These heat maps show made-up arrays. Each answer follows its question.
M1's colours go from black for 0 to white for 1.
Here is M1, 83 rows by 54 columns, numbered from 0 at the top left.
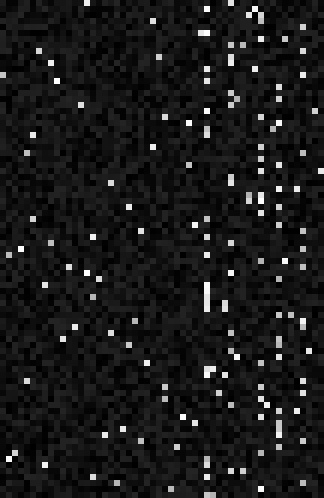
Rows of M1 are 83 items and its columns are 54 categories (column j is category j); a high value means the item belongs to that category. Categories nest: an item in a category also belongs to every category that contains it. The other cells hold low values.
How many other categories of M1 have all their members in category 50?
10
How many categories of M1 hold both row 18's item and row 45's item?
0
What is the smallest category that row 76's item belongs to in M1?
1
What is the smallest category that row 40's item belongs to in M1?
8
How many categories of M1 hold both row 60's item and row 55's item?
0
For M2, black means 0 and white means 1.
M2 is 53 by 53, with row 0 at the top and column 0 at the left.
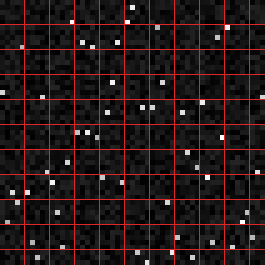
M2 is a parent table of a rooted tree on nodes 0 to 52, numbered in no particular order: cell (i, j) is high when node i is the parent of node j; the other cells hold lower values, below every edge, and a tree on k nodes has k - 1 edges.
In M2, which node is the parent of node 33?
40
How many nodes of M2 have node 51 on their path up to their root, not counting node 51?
7
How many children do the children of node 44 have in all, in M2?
3
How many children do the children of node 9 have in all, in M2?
3
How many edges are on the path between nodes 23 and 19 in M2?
2
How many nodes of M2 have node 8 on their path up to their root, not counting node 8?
12
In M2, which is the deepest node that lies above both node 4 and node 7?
34
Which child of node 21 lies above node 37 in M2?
30
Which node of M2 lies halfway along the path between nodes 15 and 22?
27
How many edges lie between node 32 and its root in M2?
6
